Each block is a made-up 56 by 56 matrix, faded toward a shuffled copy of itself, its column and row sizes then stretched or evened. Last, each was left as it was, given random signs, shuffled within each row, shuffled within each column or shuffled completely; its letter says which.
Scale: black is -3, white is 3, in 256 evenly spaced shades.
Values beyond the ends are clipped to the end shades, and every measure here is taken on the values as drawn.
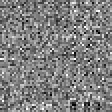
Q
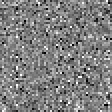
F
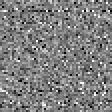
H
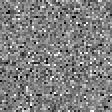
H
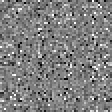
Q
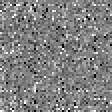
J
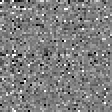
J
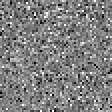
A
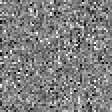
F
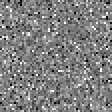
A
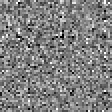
J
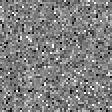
A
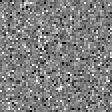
A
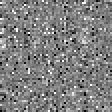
Q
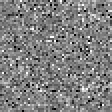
H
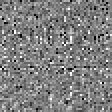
Q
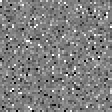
A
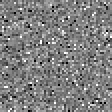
A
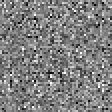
J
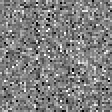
F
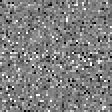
H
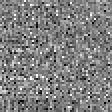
Q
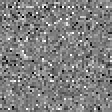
H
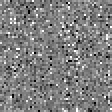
F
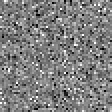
F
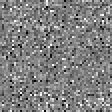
Q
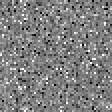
A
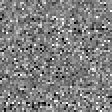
H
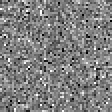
F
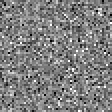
A
